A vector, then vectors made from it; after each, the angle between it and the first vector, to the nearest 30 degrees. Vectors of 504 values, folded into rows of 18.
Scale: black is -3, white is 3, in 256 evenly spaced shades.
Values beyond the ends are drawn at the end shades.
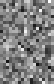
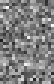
90 degrees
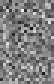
90 degrees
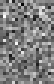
90 degrees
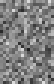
30 degrees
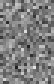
60 degrees
